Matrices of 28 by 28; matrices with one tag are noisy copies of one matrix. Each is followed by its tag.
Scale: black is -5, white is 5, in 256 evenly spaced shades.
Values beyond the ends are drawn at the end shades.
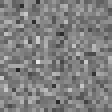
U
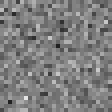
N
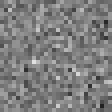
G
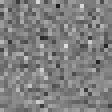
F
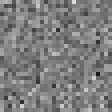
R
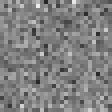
R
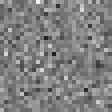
F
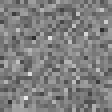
N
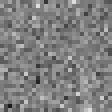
R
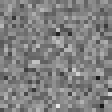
G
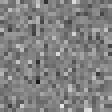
R
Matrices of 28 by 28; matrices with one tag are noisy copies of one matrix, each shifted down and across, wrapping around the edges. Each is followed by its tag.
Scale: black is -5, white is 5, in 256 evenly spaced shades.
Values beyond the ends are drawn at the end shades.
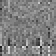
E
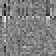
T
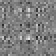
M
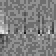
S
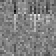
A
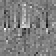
S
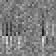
A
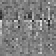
E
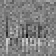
A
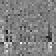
T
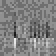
A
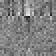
S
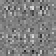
M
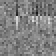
A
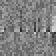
S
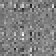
M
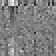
S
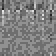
E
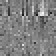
S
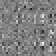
M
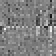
T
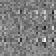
M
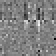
T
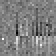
A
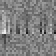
S
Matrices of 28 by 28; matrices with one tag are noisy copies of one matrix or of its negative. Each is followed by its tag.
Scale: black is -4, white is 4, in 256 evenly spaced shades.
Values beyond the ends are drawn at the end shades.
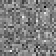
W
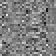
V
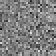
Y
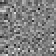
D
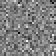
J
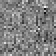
W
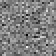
V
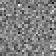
J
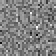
Y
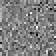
Y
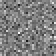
J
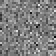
Y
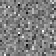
J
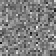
Y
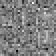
W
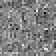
W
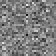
V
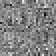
W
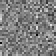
Y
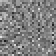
D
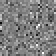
Y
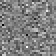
V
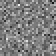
J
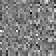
Y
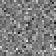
J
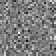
J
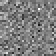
D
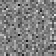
J
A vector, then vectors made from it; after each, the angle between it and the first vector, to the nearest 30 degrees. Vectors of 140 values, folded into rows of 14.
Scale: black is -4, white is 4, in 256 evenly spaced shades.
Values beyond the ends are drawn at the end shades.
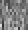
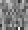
150 degrees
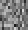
60 degrees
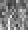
60 degrees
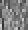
30 degrees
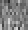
30 degrees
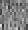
30 degrees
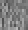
30 degrees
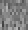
30 degrees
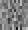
120 degrees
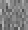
150 degrees
